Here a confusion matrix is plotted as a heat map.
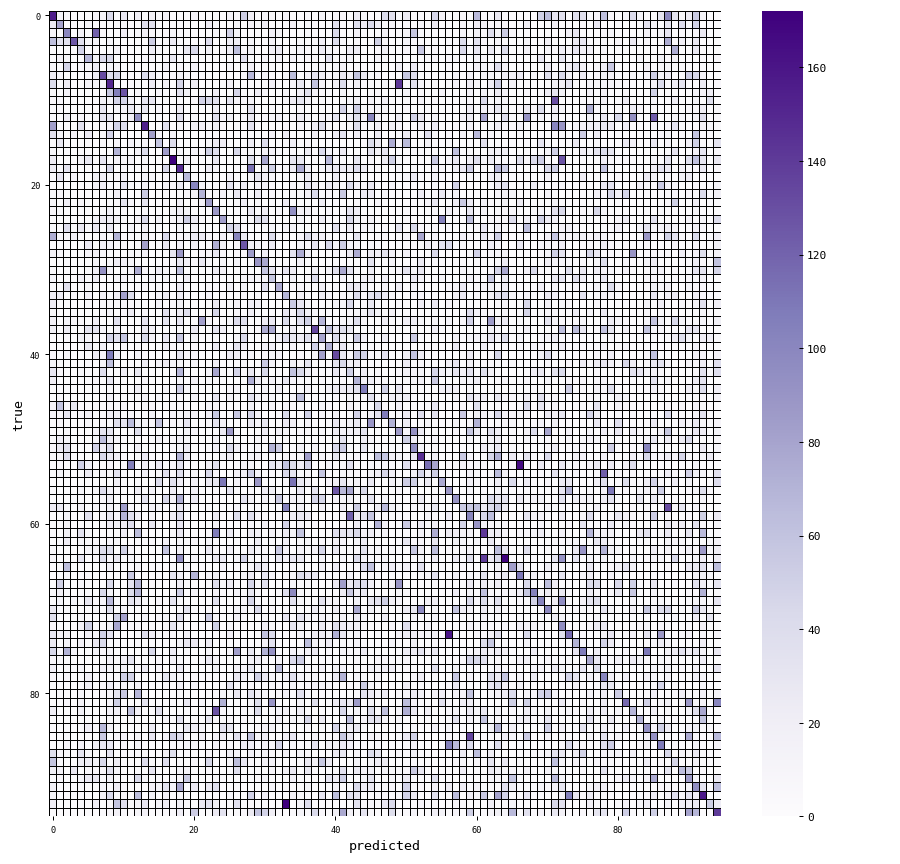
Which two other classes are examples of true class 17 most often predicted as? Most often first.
72, 30
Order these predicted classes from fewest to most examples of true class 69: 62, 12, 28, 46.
62, 12, 46, 28
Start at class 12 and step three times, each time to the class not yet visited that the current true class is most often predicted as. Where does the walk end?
42
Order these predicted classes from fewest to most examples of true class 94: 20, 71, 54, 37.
54, 71, 37, 20
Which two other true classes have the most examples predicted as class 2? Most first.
75, 65
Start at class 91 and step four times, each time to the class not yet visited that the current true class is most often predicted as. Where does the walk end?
23
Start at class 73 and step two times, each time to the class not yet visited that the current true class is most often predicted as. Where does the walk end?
40
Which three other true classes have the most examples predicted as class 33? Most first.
93, 58, 53
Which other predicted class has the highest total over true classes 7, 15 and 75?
50
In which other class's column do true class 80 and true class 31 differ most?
12
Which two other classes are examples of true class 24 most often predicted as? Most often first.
55, 59
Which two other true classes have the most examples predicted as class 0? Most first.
13, 26
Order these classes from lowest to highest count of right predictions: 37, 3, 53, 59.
59, 53, 3, 37
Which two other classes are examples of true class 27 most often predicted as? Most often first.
13, 23
